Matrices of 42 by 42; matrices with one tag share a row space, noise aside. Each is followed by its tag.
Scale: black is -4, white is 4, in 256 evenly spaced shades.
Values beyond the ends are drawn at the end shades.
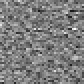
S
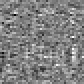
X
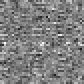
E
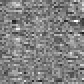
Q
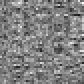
Q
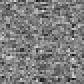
X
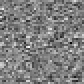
S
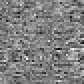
Q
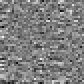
E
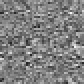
S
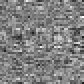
Q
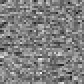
E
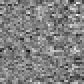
S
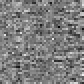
Q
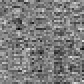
Q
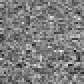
S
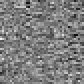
S
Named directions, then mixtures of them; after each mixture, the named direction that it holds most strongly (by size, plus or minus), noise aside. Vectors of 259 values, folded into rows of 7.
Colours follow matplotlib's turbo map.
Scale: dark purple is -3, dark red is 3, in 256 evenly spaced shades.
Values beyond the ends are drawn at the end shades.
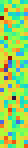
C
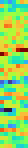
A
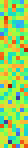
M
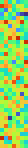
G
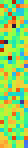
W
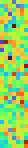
W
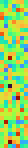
M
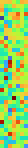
C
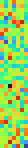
M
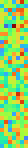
W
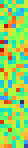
W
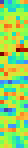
A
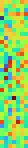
C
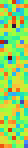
W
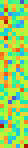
M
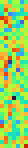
C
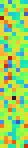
C
